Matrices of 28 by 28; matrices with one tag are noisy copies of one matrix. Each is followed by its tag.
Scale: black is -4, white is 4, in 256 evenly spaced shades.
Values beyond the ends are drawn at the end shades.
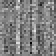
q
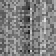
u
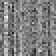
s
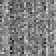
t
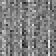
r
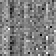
t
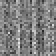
q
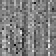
r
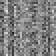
s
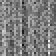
r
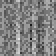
q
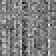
r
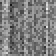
t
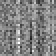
q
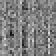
r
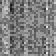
t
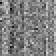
t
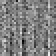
r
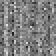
s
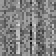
q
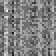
s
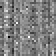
s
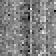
u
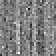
q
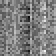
u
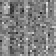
t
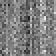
u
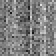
u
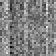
t
